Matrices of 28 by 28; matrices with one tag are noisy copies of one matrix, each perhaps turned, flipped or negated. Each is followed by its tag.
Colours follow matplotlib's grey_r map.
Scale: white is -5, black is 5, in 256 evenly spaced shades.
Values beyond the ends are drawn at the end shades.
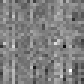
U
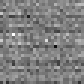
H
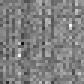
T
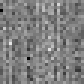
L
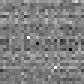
H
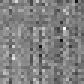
T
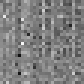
T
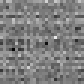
H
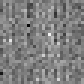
L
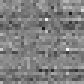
U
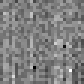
U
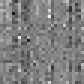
U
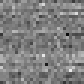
U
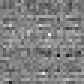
L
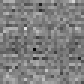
L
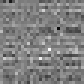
L
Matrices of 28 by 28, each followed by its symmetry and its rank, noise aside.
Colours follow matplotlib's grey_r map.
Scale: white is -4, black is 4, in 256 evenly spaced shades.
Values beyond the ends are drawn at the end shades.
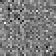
symmetric, rank five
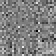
no symmetry, rank five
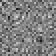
symmetric, rank seven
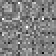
symmetric, rank five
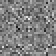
antisymmetric, rank six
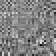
no symmetry, rank six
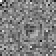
symmetric, rank six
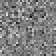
antisymmetric, rank six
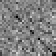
symmetric, rank five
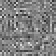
antisymmetric, rank six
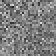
no symmetry, rank seven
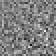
antisymmetric, rank six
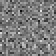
no symmetry, rank seven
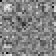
symmetric, rank six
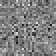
no symmetry, rank seven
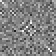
symmetric, rank seven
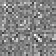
symmetric, rank seven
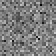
symmetric, rank seven
